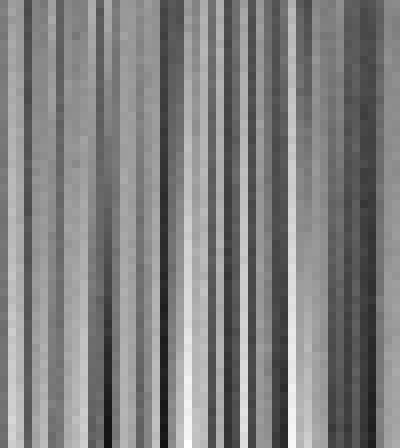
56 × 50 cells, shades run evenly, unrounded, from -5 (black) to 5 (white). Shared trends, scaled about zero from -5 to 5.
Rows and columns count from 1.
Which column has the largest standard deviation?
14
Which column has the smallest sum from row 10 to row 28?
21
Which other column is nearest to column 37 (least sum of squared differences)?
24
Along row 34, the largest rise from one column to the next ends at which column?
37
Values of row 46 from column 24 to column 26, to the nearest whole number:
4 2 2
